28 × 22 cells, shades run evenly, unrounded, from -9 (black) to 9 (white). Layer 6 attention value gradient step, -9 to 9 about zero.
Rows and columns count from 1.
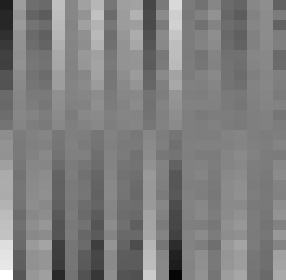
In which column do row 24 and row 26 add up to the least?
14
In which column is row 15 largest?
1
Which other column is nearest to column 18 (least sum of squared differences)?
3
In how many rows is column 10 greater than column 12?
13
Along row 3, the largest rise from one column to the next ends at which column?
2
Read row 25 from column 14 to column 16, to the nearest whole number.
-6 0 0
